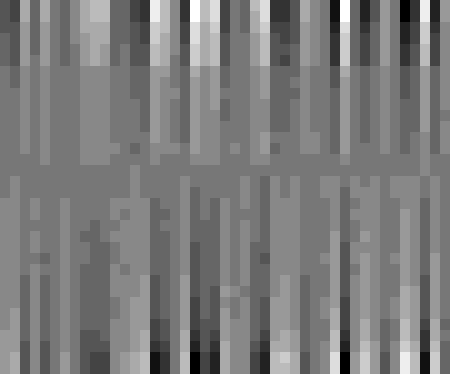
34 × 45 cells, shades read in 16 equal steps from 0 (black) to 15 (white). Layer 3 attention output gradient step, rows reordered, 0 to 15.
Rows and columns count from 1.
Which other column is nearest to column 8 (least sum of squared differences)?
18
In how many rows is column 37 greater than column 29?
7
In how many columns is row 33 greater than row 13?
24
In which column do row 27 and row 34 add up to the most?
41
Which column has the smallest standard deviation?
6
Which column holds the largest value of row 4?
20
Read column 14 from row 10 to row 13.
7 7 7 7
